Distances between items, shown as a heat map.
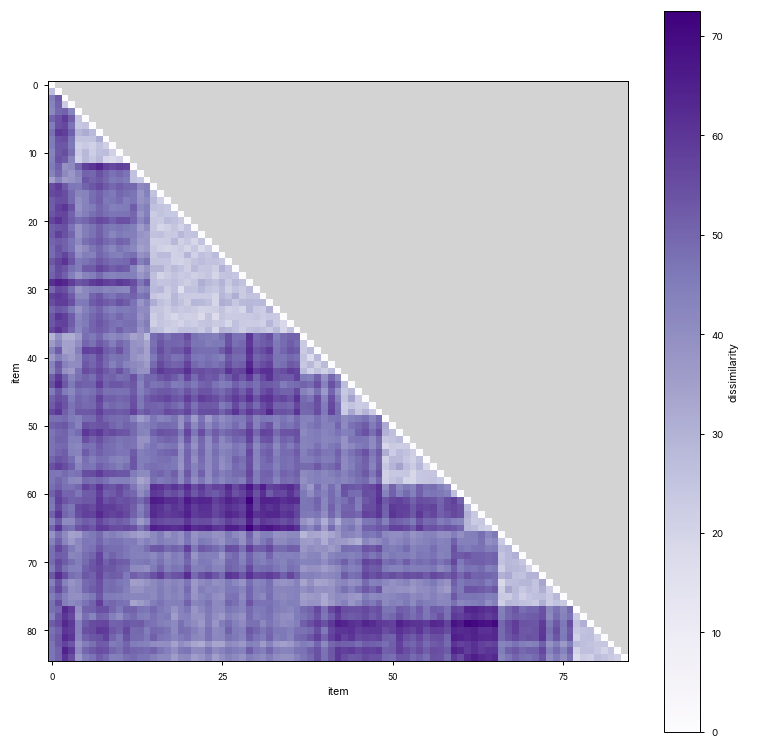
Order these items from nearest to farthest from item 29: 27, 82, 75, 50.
27, 82, 75, 50
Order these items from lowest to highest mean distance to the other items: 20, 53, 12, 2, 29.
53, 20, 12, 29, 2
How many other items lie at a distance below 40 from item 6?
7
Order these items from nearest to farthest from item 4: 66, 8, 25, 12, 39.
8, 66, 25, 39, 12
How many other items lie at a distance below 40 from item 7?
7
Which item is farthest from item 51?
79
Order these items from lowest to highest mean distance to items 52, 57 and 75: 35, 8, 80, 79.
35, 8, 80, 79
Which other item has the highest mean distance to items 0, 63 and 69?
29
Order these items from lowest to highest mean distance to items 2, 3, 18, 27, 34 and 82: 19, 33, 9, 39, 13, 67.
33, 19, 13, 67, 39, 9
